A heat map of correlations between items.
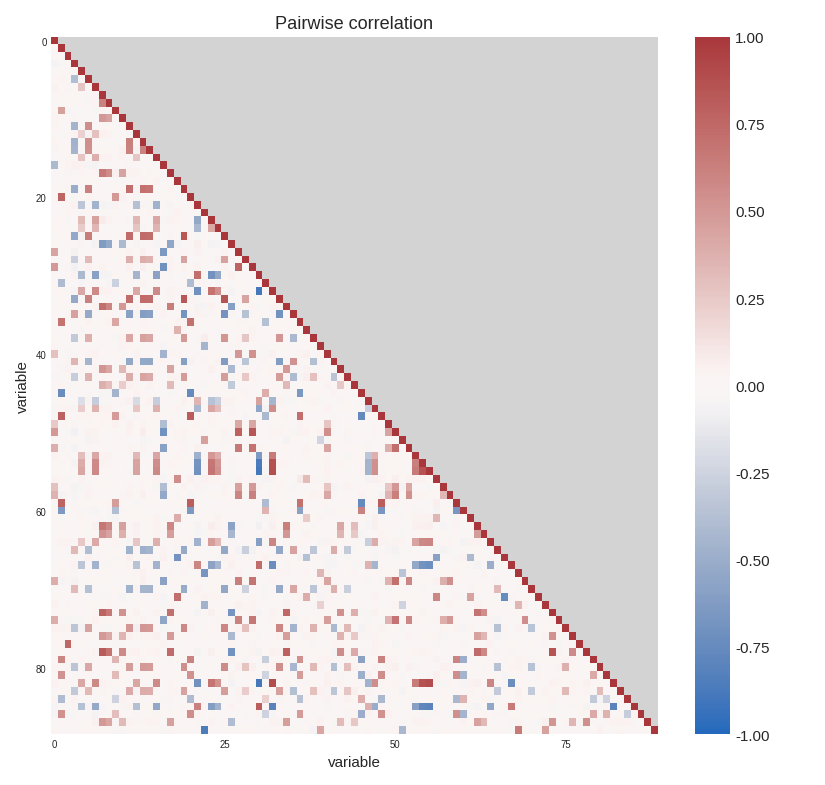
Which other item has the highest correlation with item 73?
78
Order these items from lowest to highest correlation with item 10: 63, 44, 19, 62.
19, 44, 63, 62
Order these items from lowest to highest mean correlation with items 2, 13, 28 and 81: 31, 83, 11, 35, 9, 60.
35, 60, 31, 9, 83, 11
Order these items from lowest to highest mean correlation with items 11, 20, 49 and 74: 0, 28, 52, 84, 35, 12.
35, 84, 12, 28, 0, 52
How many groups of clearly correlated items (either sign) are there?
8
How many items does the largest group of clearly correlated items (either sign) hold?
18
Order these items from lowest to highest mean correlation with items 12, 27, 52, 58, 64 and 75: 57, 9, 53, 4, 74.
9, 4, 53, 57, 74
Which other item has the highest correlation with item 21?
30
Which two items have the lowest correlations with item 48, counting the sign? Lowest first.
45, 60
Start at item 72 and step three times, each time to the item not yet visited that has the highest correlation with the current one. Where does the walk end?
39
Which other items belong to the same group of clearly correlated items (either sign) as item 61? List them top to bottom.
18, 37, 56, 66, 71
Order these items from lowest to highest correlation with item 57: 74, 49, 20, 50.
20, 49, 74, 50
